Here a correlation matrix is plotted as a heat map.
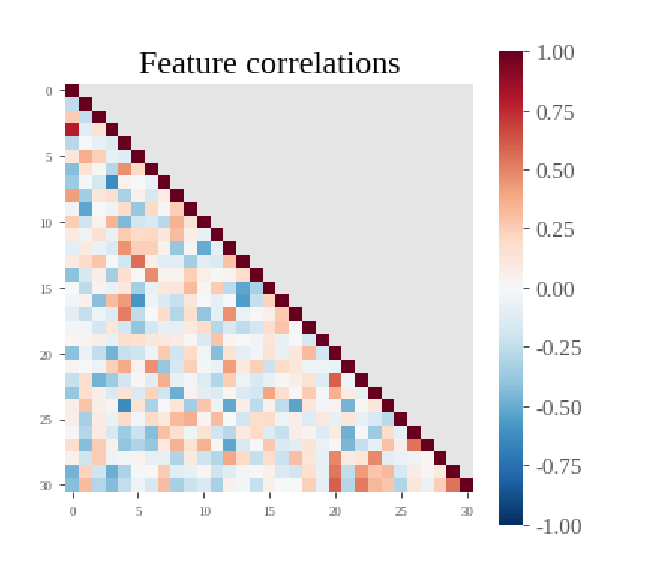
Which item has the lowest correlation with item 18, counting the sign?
5
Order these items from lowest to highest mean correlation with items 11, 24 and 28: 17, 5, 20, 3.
17, 3, 20, 5
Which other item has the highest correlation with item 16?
4
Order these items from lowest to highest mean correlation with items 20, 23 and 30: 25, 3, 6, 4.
3, 25, 4, 6
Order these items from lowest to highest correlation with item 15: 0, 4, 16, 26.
26, 0, 4, 16
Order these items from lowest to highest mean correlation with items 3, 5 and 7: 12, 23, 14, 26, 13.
23, 14, 26, 12, 13
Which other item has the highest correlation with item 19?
11
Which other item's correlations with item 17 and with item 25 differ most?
8
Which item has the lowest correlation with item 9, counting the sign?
1
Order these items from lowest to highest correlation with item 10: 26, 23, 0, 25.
23, 25, 26, 0
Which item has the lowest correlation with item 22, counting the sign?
2
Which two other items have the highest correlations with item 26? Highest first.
27, 7
